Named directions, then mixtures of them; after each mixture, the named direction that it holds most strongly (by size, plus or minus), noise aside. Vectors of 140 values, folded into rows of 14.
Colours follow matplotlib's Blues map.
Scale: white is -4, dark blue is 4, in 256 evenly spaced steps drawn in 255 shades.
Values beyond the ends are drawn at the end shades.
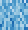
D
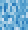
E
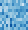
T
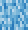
D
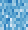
T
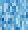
E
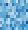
T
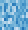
E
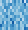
D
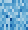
T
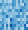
T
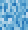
E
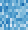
T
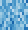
D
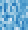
E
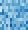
T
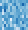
E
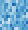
E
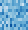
T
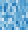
E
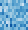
T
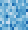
T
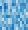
E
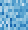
T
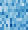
T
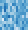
E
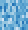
E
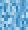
E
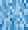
D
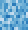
E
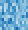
E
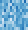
E
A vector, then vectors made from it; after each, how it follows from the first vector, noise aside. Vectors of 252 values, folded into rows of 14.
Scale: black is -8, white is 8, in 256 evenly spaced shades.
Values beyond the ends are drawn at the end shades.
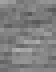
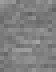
shrunk.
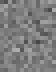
sign-scrambled.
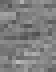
wrapped around.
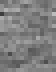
wrapped around.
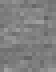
reversed, shrunk.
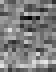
wrapped around, negated, scaled up.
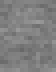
reversed, shrunk.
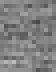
wrapped around.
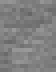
shrunk.
